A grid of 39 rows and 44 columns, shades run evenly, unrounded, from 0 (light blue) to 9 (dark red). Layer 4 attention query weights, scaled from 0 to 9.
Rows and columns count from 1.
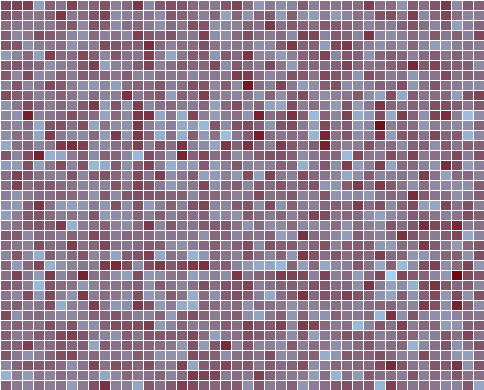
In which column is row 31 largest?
42
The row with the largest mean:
37
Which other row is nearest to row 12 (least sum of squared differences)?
14
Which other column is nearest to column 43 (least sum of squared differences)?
15
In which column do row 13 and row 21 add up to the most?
35
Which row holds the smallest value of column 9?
17
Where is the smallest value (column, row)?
36, 28
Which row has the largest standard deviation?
12
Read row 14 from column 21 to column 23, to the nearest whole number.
1 4 5
